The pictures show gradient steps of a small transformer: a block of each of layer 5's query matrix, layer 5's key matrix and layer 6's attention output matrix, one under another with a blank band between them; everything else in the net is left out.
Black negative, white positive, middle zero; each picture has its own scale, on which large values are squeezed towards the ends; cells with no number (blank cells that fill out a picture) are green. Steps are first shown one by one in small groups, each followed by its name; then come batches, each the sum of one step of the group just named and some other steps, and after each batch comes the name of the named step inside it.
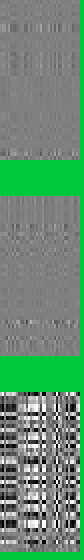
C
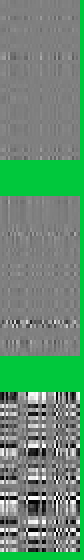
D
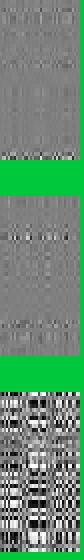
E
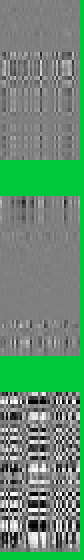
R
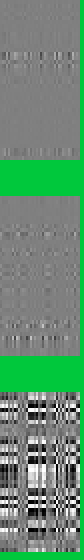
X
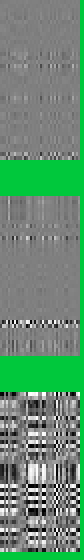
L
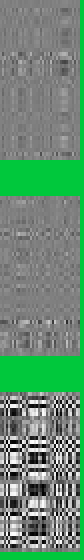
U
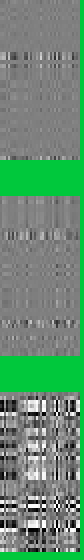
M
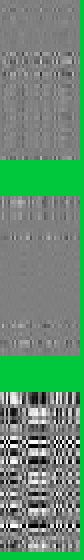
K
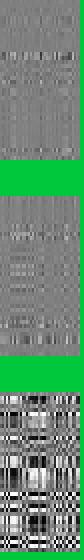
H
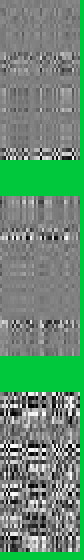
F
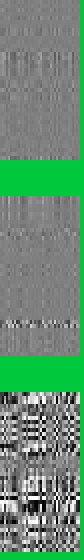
D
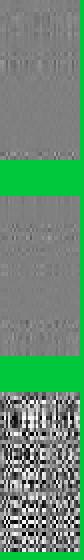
C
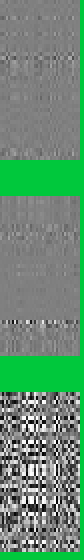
L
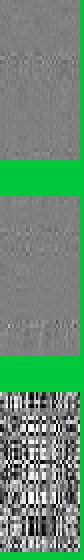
U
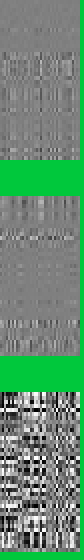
R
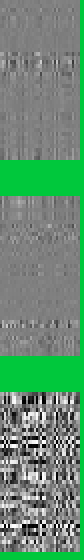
K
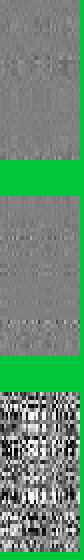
U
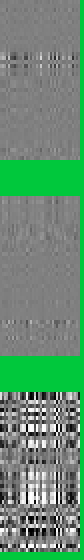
M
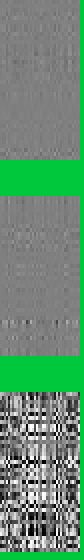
C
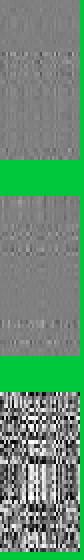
K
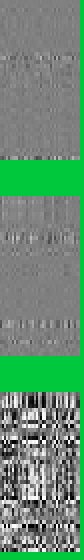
K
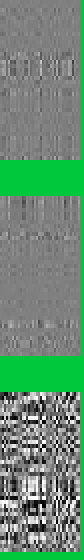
R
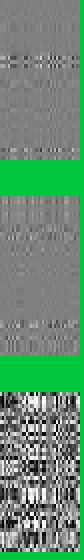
C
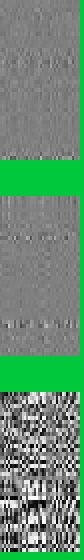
E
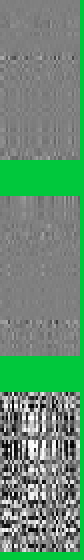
M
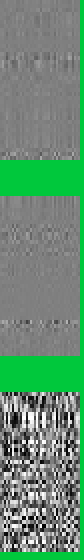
E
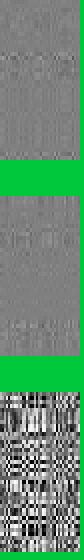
U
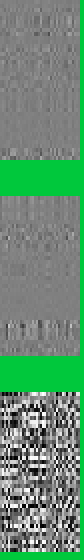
E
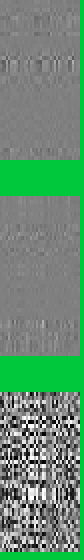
C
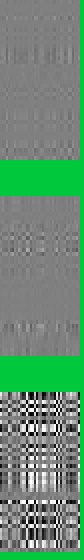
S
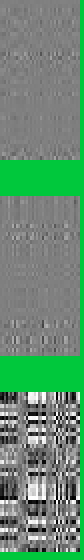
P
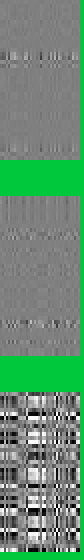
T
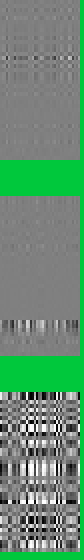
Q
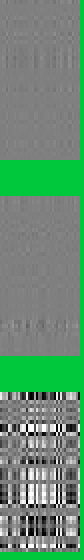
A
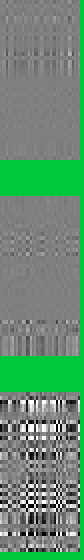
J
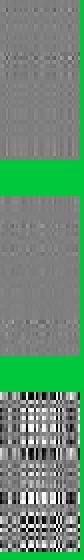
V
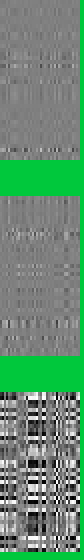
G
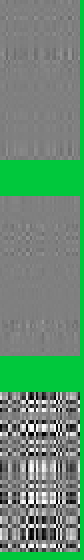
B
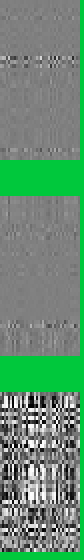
V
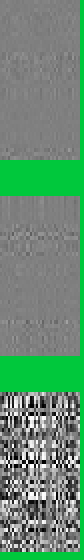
P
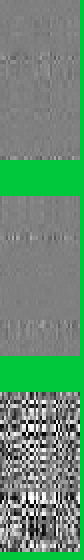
B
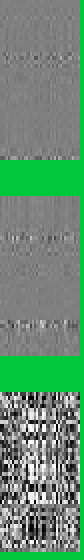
Q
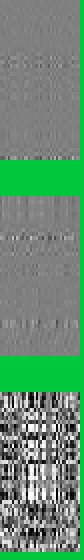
A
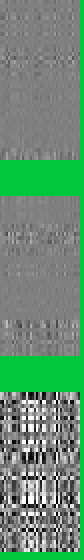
V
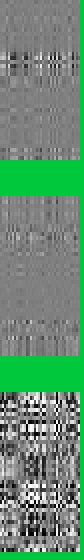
J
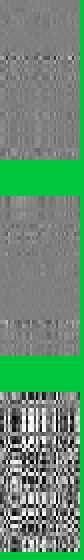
V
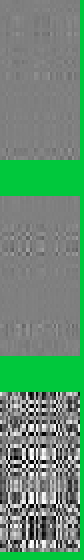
S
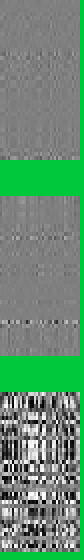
P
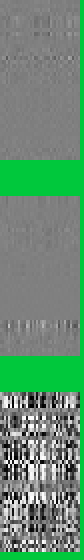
Q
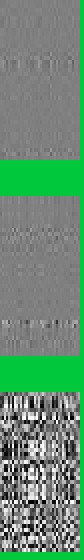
G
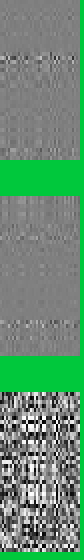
B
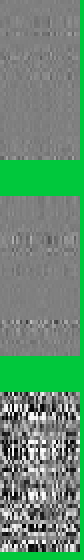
T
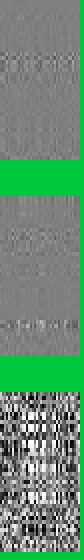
Q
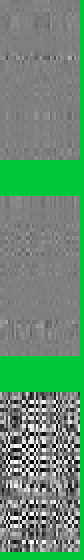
S
